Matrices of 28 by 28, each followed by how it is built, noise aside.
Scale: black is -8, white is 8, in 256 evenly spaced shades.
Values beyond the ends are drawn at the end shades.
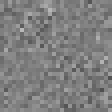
block diagonal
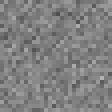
Hankel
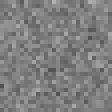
noise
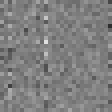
uneven columns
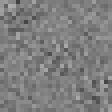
block diagonal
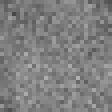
smooth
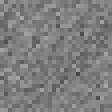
Hankel
